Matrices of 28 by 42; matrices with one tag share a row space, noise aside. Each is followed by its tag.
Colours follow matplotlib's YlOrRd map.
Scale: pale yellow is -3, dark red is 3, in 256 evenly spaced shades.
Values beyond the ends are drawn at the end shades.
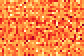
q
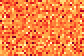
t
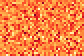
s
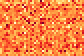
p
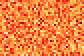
s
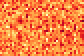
t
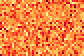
t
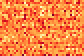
p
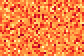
s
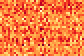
p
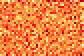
t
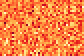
s
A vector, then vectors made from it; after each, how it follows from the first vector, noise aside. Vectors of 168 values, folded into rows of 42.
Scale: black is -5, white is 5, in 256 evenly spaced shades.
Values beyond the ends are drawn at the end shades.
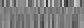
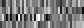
wrapped around, negated, scaled up.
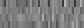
negated, partly zeroed.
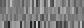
reversed, negated.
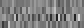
wrapped around, negated.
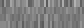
shrunk.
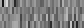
wrapped around, negated.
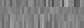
negated, shrunk.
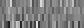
reversed, negated.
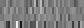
reversed, negated, partly zeroed.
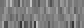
reversed, negated, partly zeroed.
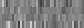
reversed, partly zeroed.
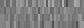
shrunk.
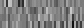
wrapped around, negated.
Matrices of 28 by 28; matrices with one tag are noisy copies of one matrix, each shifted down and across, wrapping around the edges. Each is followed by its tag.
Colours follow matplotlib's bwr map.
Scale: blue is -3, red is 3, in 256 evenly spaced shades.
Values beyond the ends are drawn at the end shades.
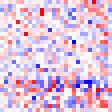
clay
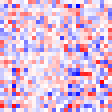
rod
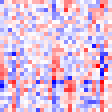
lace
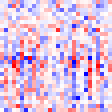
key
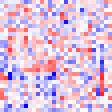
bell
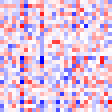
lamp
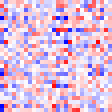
rod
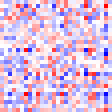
lamp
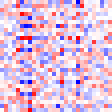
rod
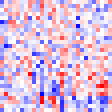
bell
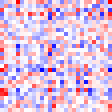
lamp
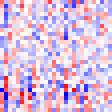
key
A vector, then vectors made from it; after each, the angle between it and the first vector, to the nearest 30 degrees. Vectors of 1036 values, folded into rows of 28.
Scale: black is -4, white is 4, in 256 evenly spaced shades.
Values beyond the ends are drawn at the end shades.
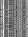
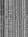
150 degrees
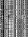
150 degrees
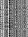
30 degrees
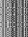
90 degrees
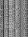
150 degrees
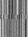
90 degrees
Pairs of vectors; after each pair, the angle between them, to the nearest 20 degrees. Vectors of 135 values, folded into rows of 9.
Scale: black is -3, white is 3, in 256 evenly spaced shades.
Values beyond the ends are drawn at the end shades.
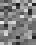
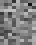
120 degrees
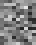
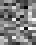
160 degrees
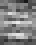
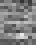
40 degrees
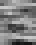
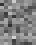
60 degrees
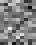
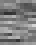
80 degrees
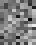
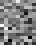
80 degrees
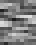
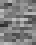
140 degrees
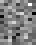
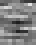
80 degrees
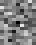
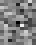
20 degrees
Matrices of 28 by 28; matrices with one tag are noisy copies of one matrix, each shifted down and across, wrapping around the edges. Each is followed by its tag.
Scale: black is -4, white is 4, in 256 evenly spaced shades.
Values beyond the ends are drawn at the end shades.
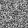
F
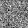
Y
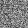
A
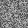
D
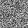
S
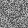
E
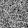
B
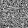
Y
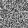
F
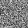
Y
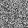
B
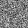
D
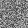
B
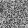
Y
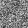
S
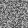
A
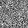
E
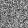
B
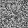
Y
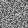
A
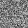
Y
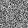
E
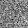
Y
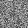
D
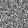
F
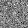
D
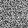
Y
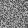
A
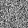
B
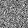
E
